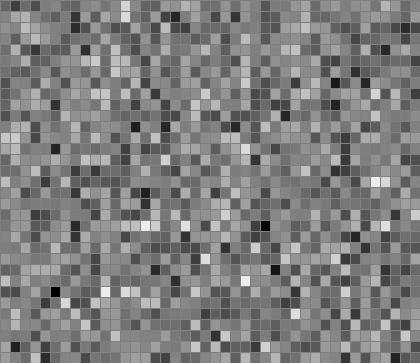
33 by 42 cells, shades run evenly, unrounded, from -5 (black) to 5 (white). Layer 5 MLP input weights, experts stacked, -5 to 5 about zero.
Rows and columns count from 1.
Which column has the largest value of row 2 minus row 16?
13
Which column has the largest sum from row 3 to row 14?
25
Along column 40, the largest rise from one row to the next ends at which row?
29
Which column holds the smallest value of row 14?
6
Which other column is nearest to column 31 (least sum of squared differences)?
3
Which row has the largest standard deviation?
21
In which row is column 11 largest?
27
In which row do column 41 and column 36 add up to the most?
31
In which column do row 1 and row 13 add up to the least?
4
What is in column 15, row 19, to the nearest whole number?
-3
